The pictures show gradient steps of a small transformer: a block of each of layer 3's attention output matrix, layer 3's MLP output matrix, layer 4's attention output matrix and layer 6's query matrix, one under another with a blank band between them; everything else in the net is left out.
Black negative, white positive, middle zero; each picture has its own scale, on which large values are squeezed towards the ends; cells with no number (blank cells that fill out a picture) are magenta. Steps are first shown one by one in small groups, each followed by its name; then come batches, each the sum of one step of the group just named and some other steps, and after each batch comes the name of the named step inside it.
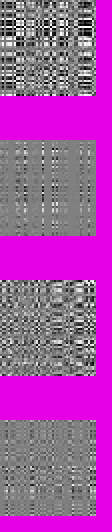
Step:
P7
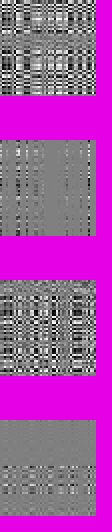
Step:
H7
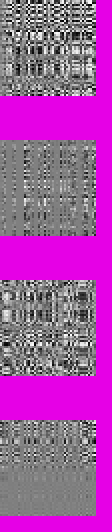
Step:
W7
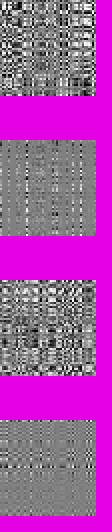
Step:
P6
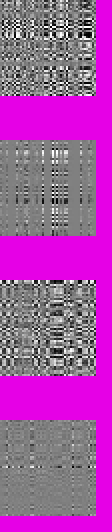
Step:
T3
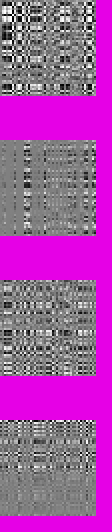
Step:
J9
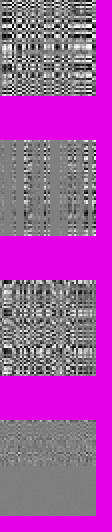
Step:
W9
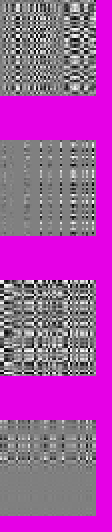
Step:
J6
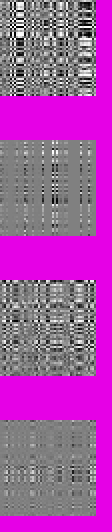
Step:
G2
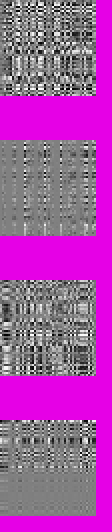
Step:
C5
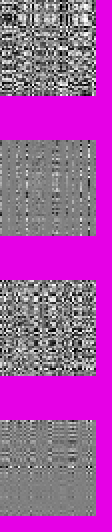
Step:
P6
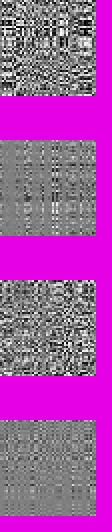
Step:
P7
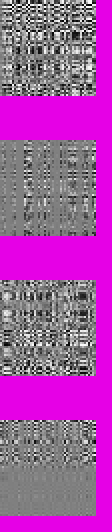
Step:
W7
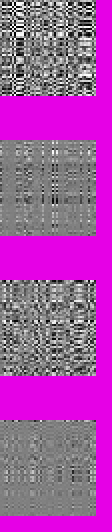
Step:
G2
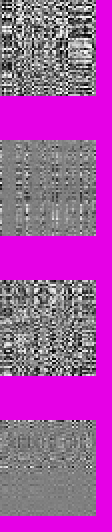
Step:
W9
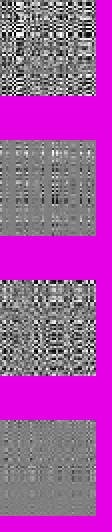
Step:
G2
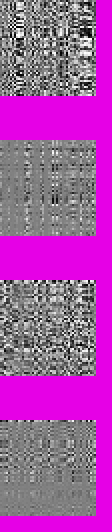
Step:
G2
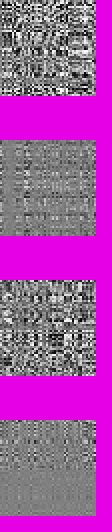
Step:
W7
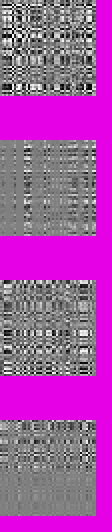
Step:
J9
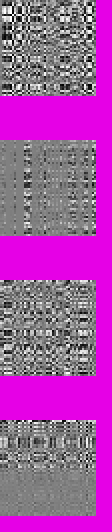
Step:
J9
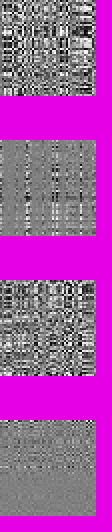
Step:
J9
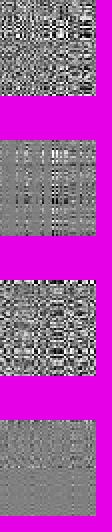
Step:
T3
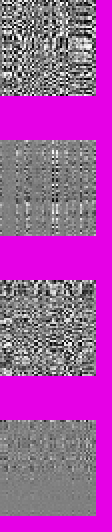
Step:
W9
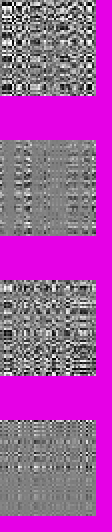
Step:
J9
